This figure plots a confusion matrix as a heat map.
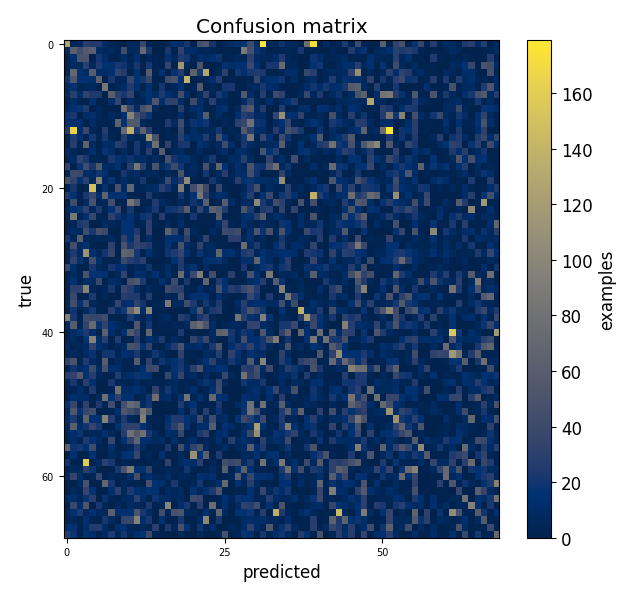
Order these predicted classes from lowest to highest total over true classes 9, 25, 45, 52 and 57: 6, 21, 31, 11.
11, 31, 21, 6
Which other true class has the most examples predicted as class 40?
61
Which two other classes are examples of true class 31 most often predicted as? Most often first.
47, 0
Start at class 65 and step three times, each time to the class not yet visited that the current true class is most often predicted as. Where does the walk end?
68
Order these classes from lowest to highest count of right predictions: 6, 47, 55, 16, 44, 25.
47, 25, 16, 55, 44, 6
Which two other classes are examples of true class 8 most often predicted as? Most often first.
48, 14
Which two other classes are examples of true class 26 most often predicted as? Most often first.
58, 16
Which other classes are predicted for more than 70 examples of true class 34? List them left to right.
3, 47, 61
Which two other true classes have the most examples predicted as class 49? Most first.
14, 21
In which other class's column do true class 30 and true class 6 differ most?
53
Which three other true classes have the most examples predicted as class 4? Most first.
20, 41, 39
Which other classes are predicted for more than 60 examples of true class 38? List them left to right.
0, 27, 31
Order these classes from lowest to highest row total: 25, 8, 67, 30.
25, 8, 30, 67
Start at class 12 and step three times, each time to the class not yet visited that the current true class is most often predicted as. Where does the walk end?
3
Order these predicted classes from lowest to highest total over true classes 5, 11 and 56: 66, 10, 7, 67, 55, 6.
6, 67, 7, 55, 66, 10
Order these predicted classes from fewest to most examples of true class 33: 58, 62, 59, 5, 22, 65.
59, 62, 5, 58, 22, 65
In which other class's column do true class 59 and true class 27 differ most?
55
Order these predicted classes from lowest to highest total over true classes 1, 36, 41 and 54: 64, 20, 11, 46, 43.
64, 43, 20, 46, 11
